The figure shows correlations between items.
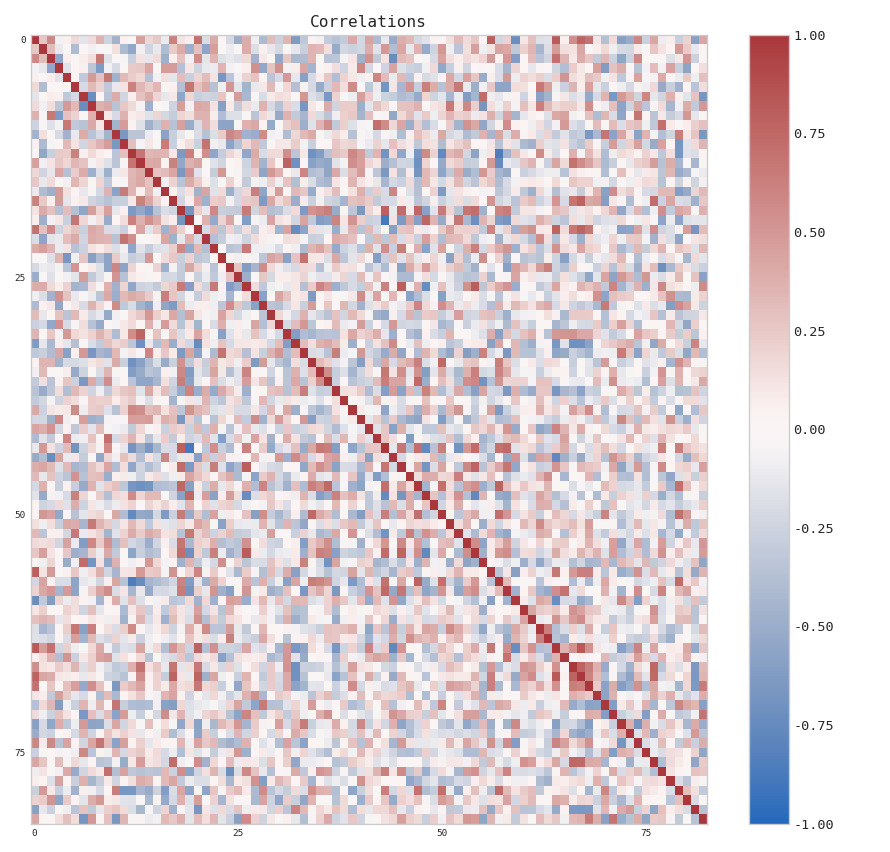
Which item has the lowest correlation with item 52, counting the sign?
43
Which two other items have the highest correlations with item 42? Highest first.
9, 4
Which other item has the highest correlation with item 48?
19
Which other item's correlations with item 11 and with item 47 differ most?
79
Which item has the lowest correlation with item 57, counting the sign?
12
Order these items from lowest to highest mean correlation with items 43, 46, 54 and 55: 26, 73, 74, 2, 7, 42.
42, 73, 7, 74, 2, 26
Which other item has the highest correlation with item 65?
58
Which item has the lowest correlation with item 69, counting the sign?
70
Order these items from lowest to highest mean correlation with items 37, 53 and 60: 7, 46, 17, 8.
17, 8, 46, 7
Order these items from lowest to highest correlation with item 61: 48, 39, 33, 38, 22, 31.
33, 48, 38, 39, 22, 31
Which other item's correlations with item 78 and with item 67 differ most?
20
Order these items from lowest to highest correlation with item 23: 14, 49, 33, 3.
49, 3, 14, 33
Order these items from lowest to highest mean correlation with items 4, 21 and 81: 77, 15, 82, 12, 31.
15, 82, 31, 12, 77
